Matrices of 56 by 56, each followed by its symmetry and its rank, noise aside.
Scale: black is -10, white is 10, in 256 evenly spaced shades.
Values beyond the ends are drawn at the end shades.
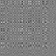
antisymmetric, rank two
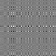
no symmetry, rank one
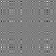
symmetric, rank one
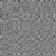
no symmetry, rank three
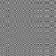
no symmetry, rank one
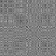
symmetric, rank three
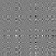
antisymmetric, rank two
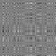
antisymmetric, rank two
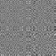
no symmetry, rank three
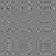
no symmetry, rank two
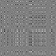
antisymmetric, rank two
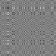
symmetric, rank one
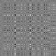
no symmetry, rank two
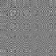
symmetric, rank three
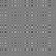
symmetric, rank one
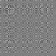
symmetric, rank two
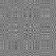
antisymmetric, rank two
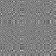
symmetric, rank two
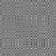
no symmetry, rank two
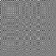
symmetric, rank two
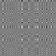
no symmetry, rank one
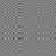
no symmetry, rank one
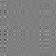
no symmetry, rank one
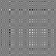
symmetric, rank one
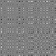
symmetric, rank two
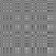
symmetric, rank one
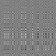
no symmetry, rank one
